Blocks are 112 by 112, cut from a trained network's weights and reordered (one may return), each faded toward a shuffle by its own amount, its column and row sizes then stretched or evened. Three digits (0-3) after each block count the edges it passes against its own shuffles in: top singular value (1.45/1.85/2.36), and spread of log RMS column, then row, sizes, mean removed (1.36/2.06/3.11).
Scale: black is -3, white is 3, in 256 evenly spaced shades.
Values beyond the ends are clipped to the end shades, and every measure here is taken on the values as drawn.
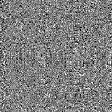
2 2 0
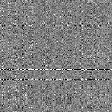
3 2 2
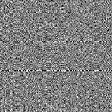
3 1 1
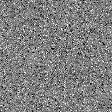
0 1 0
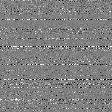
2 0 3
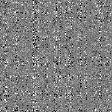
0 3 2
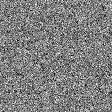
0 0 0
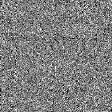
0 2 0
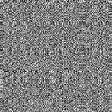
3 1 1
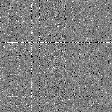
2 2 1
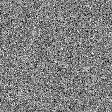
0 0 0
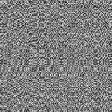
3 1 2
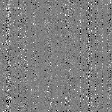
0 3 1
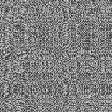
3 0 0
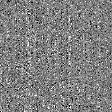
0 2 1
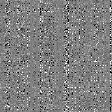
1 3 2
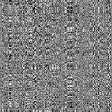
3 3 1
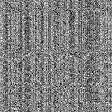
3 0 0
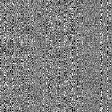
2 3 0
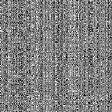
3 2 2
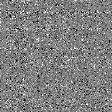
0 2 2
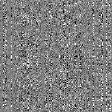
1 3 2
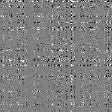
1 3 3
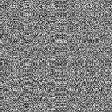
3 1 2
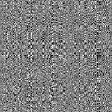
3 3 1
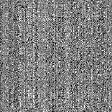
2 2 1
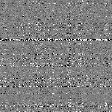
1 2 3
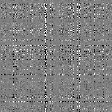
2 3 3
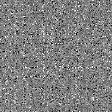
0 2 2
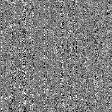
0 3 0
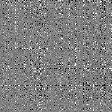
1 3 2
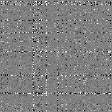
1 3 3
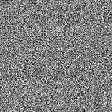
2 0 0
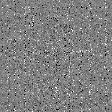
0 2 1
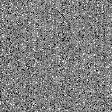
0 2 0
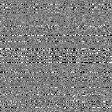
2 1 3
